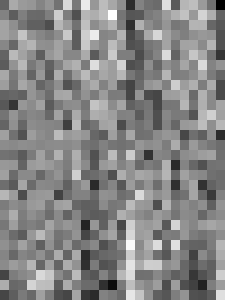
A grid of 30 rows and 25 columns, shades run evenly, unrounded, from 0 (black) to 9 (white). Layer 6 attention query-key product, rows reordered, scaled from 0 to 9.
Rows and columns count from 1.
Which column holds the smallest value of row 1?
25
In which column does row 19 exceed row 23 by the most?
10
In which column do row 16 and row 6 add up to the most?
13
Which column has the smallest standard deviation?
4
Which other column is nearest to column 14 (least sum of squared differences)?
3
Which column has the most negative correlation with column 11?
15
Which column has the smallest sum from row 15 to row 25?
11
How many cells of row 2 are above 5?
11
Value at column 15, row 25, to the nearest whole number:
9
